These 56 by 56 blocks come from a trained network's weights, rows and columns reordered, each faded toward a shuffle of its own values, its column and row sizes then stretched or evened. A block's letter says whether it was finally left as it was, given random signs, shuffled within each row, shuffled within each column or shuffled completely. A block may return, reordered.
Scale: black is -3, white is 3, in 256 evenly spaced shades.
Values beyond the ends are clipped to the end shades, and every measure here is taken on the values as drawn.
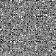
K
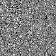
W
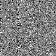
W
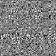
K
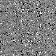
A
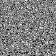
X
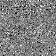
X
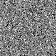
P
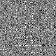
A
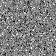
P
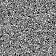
P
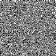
A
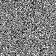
P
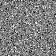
P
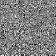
K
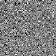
K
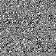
A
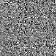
A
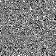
A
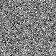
P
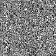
W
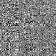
K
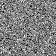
P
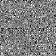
K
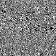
A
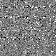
X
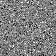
P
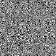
A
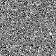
X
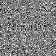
K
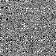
A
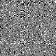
K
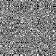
K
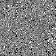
W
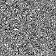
A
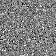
X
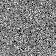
P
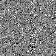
W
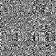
K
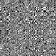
K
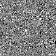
A
